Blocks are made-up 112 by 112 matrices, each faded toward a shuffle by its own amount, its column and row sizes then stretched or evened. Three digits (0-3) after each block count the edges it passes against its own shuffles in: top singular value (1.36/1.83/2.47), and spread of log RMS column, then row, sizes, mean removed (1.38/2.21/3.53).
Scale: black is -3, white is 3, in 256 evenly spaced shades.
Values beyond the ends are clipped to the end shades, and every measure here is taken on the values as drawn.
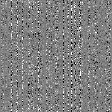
2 3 0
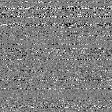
1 0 3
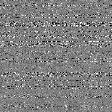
2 0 3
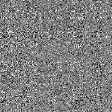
1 2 2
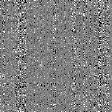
1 3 2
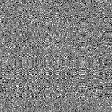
3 0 2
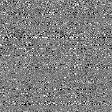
1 1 3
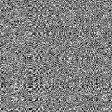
3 1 2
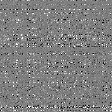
2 2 3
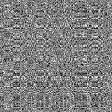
3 1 2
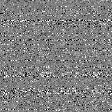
2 1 3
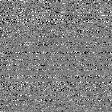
0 0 3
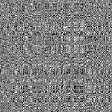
3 2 2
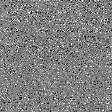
0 0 2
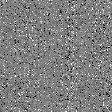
1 2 0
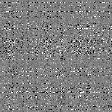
1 2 3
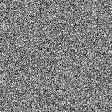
1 0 0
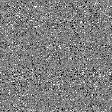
0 1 2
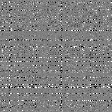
2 2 3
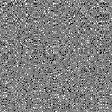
3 1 1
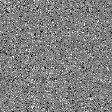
1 1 1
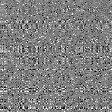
3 1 2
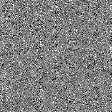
1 2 0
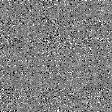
0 2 2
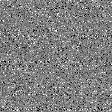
1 0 2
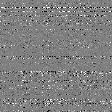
1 1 3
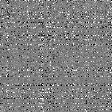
2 2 3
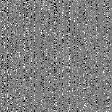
2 3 0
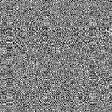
3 0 2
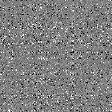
1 2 2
